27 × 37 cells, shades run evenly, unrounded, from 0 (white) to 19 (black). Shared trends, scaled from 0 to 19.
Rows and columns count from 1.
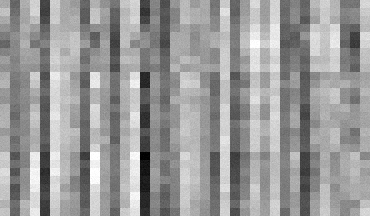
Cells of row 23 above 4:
30
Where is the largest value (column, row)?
15, 20
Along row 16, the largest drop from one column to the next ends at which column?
6
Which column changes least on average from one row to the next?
21
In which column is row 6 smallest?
26
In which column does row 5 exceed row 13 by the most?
10
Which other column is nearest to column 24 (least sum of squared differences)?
9
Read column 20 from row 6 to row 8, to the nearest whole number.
8 8 6
